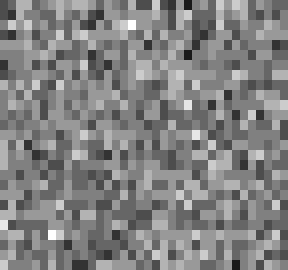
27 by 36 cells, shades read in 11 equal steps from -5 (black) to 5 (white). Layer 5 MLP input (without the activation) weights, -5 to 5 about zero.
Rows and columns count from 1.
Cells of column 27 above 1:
3
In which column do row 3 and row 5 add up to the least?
25
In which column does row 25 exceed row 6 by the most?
24
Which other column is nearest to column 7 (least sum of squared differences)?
32
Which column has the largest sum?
23
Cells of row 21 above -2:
30
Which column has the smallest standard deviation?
9
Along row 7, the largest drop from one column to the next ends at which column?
12
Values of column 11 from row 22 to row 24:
2 0 0
